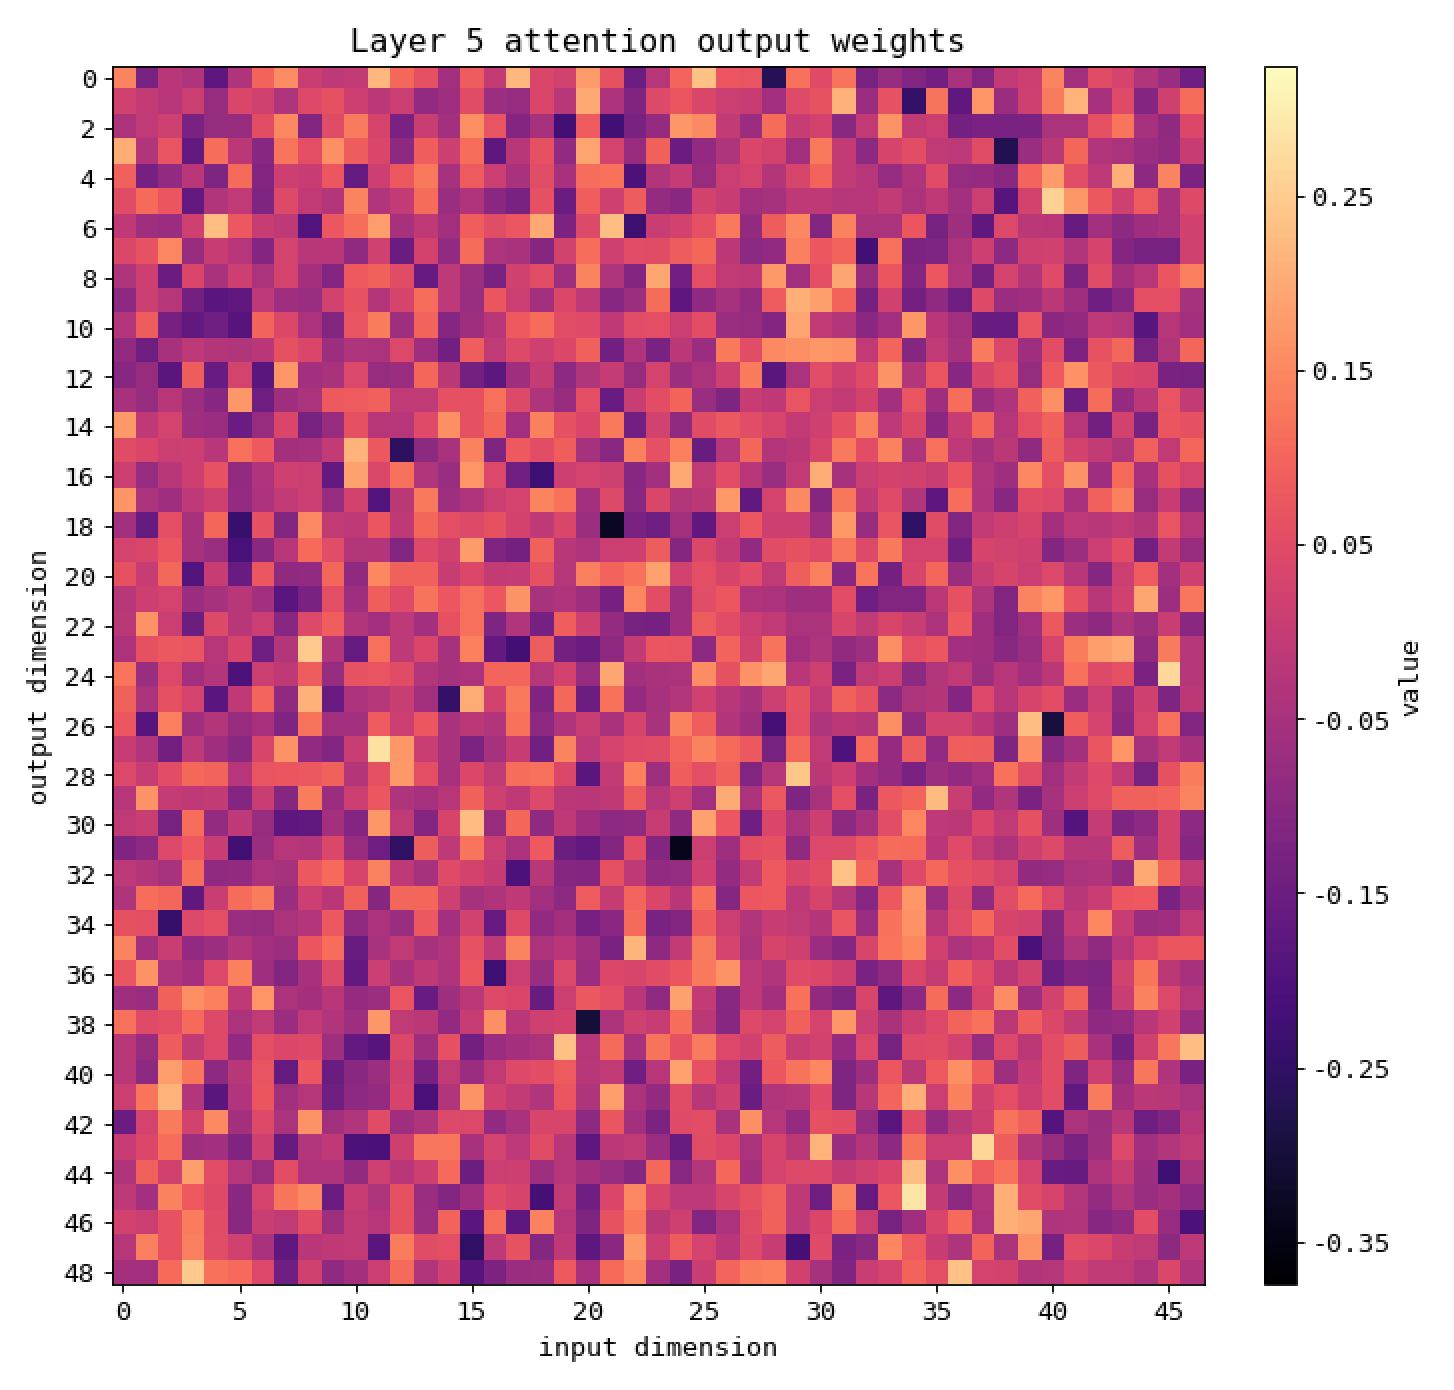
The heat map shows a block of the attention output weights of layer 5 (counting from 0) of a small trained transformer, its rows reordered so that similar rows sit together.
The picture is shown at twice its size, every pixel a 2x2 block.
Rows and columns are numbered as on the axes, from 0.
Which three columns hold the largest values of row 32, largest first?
31, 44, 11
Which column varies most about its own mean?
34
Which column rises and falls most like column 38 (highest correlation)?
3
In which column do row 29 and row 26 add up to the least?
40
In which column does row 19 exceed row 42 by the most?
33
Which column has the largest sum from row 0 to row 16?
20
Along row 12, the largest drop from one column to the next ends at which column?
28
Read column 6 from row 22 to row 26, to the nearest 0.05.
0 -0.15 0 0.1 -0.05
